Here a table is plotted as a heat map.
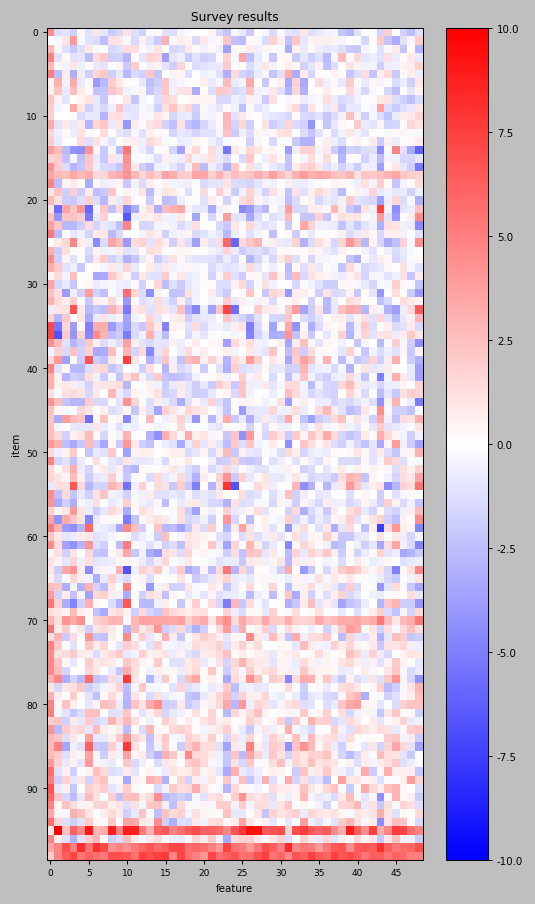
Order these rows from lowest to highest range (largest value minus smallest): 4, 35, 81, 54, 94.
4, 81, 94, 35, 54
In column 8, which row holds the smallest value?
35
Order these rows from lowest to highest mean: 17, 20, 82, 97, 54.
20, 54, 82, 17, 97
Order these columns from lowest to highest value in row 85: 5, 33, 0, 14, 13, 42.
13, 14, 42, 0, 33, 5
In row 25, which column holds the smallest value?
24
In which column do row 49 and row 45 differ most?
43
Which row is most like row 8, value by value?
60
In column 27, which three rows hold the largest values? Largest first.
95, 98, 97
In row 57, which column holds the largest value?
3
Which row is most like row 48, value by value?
86
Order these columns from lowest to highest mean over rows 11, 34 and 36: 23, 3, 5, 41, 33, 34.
5, 34, 3, 33, 41, 23
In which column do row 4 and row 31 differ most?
10
